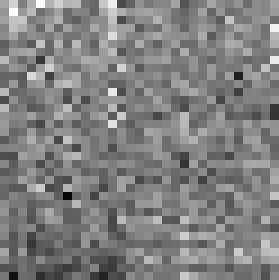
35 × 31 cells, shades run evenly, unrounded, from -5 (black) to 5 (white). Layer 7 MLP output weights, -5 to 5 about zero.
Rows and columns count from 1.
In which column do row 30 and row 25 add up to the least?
8
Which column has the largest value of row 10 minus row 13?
4
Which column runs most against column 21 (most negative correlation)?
19
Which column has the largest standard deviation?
13
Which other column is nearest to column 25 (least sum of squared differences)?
20
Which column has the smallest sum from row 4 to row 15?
27
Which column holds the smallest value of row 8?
5
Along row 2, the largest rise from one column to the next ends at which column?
2
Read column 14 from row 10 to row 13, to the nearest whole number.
0 -1 -2 1
